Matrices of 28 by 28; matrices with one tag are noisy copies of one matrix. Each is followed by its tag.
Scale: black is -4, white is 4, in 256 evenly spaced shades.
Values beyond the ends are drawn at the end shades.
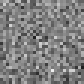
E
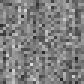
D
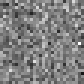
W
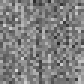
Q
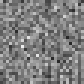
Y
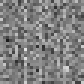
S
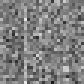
S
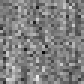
D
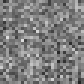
Y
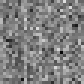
S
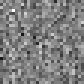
E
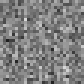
S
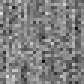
D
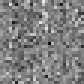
W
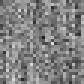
D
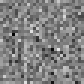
S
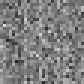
S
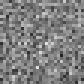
E
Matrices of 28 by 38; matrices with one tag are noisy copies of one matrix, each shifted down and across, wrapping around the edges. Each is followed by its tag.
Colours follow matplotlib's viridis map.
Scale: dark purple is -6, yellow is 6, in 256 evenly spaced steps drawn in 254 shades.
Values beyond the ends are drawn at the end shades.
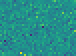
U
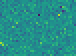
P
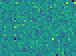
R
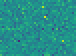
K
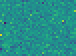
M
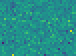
K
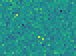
U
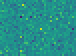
K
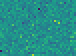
U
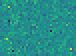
M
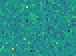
M
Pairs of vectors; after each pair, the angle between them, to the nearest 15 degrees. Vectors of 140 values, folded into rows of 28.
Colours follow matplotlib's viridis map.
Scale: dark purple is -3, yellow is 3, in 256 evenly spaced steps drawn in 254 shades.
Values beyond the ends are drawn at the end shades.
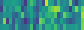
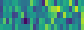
30 degrees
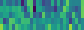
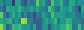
75 degrees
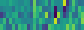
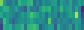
105 degrees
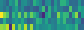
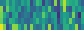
75 degrees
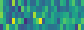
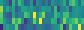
45 degrees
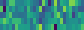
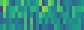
135 degrees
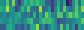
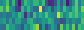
30 degrees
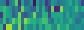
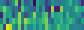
15 degrees
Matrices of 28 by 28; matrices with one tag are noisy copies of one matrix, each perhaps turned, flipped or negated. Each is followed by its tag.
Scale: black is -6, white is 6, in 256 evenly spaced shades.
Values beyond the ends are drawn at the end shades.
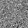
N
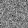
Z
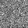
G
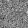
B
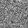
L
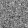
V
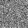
G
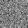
G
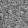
L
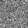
G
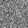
G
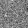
L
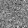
N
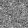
B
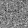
V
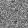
L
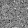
B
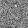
L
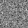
Z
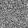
G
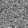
L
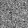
V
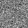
N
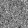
B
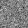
N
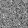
V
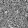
L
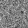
L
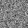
Z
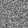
Z
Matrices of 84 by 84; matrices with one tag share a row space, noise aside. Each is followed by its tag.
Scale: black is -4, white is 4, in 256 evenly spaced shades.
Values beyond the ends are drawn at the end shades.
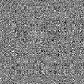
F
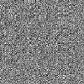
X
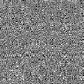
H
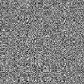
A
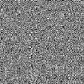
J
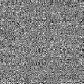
H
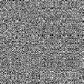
H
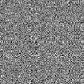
J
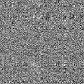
F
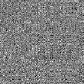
H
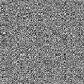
A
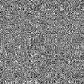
J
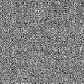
F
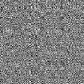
J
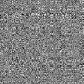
H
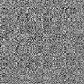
A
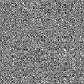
F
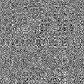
F
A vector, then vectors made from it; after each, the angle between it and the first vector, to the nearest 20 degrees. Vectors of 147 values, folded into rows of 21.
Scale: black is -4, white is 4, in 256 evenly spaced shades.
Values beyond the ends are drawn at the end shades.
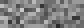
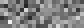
140 degrees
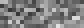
160 degrees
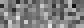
120 degrees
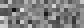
60 degrees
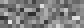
160 degrees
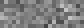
100 degrees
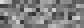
140 degrees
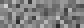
60 degrees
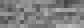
120 degrees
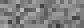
20 degrees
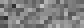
140 degrees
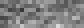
140 degrees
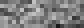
40 degrees
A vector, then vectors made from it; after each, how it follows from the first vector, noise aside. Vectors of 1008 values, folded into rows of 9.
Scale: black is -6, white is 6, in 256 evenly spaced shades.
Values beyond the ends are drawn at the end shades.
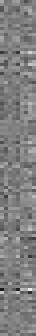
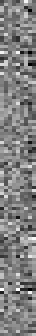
negated, scaled up.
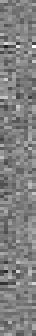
reversed, negated.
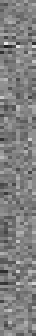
reversed, negated.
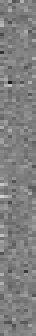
wrapped around, partly zeroed.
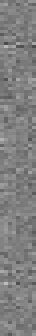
reversed, shrunk.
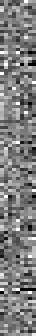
negated, scaled up.
